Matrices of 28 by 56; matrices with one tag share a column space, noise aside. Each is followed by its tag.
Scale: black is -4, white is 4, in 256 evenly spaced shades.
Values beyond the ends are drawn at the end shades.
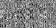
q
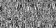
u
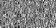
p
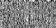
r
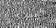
p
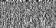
r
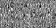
q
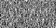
p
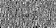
p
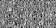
p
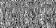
p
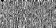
r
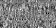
u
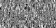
u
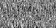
u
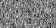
p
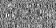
q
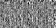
r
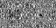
q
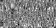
u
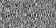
q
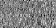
p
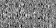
q
